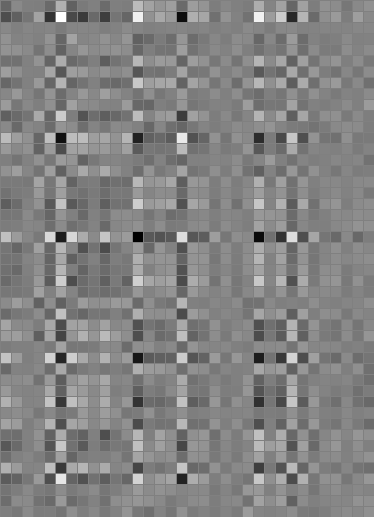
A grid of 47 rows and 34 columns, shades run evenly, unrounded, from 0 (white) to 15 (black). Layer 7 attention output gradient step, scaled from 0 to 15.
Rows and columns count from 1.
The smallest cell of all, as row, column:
2, 6
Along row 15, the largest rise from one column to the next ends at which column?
8
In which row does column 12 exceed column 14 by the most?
26
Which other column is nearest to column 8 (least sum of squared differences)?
10
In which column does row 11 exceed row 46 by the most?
17
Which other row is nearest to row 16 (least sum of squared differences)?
9
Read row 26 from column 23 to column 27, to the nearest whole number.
7 3 7 4 10
